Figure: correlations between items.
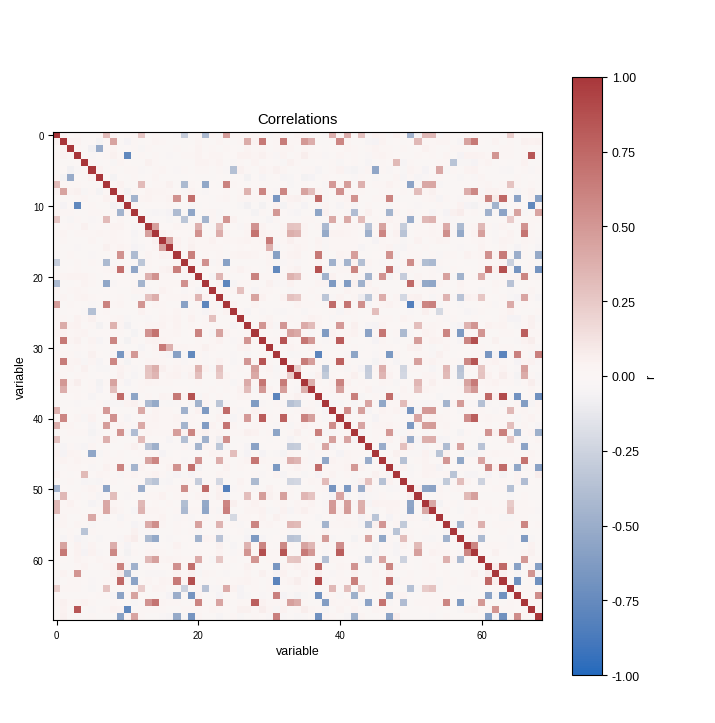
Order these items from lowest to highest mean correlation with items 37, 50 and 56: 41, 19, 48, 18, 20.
41, 48, 20, 18, 19
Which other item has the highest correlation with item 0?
24
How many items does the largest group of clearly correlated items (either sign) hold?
15
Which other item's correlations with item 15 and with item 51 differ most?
30
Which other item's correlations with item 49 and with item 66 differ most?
28
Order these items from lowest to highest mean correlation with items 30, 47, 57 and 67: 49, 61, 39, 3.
39, 49, 61, 3
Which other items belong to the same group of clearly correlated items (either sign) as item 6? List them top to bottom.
2
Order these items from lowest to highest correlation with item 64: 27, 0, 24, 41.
27, 0, 41, 24
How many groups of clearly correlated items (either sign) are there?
10
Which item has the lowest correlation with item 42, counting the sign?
31
